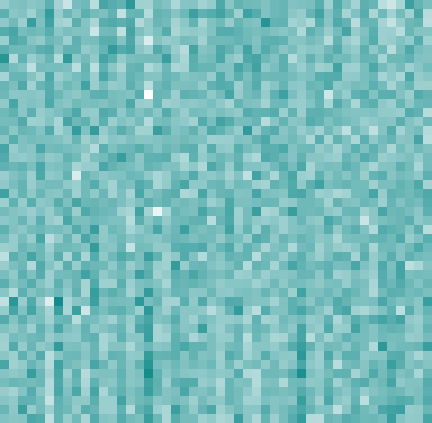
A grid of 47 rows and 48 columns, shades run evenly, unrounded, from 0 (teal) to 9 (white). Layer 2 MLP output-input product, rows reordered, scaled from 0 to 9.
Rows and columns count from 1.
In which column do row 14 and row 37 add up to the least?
23
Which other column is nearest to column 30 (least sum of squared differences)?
13
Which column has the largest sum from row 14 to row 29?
15
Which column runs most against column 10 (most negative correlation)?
4
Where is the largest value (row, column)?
11, 17
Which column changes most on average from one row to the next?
1
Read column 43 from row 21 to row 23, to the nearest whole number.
4 5 5
